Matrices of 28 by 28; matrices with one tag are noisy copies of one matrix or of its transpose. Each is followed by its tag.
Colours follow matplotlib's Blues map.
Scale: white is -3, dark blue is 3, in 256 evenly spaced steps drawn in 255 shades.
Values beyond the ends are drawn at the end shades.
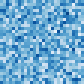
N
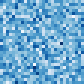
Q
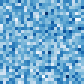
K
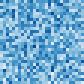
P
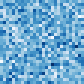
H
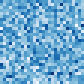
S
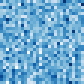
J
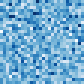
N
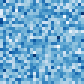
K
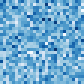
Q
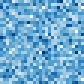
Q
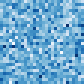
Q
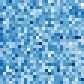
N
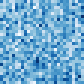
J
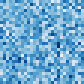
H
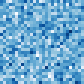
K
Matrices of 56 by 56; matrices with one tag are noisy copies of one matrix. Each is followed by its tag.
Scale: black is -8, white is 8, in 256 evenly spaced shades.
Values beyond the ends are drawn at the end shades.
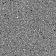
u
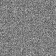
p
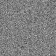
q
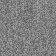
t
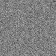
q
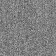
t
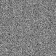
p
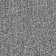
t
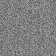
q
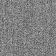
t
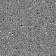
q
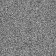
q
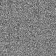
p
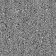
t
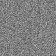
q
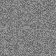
p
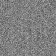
q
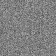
q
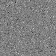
u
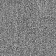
t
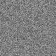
q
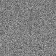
q
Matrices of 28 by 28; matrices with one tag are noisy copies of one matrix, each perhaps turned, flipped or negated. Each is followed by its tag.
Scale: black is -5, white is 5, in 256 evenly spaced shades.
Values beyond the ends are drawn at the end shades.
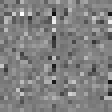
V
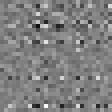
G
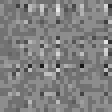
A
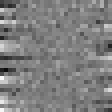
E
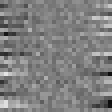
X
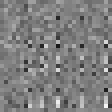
A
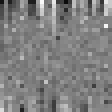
E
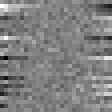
X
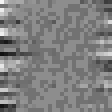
E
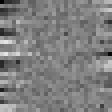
E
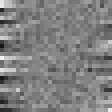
E
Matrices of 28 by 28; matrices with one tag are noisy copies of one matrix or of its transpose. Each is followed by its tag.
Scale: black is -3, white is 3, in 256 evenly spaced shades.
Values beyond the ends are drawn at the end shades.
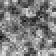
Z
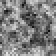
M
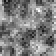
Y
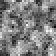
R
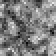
Z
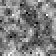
M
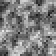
R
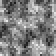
Y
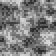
Y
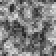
M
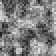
Y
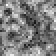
M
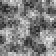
Y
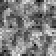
R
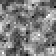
R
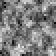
R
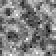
M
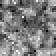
Z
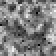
M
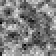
M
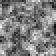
R
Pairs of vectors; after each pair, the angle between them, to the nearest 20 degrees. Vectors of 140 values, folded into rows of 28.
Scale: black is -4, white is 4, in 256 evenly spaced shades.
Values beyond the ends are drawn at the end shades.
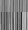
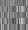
100 degrees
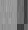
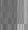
160 degrees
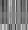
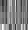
20 degrees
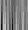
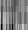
20 degrees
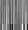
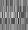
100 degrees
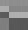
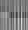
120 degrees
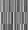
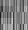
160 degrees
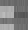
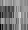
140 degrees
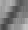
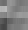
60 degrees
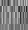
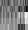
60 degrees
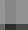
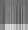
160 degrees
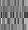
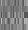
20 degrees
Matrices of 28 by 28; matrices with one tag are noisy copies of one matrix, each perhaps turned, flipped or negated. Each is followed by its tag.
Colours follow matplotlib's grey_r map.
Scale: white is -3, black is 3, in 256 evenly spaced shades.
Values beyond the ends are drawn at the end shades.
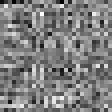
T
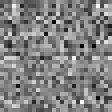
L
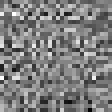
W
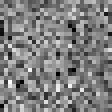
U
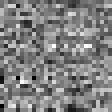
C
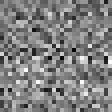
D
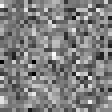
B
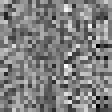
L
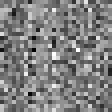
B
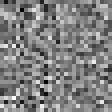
L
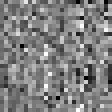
C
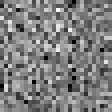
U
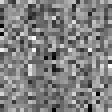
B
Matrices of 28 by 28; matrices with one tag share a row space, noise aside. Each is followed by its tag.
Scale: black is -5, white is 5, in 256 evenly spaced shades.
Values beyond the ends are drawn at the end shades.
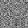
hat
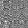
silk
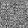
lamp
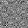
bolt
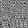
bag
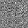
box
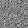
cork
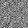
silk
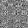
bolt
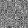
box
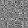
box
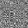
lamp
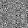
bolt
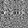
silk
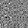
silk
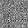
bag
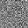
box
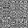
bag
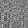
silk
